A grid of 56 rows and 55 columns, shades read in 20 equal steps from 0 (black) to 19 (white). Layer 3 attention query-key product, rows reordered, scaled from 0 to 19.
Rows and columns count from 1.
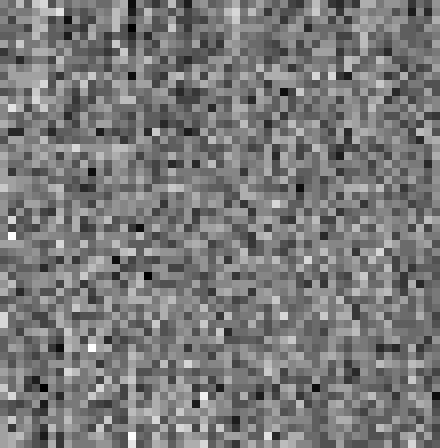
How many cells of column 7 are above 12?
4
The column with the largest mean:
1
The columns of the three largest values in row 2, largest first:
8, 30, 40
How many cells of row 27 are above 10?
16
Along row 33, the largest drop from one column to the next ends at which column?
15
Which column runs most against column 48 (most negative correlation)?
12
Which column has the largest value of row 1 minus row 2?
22
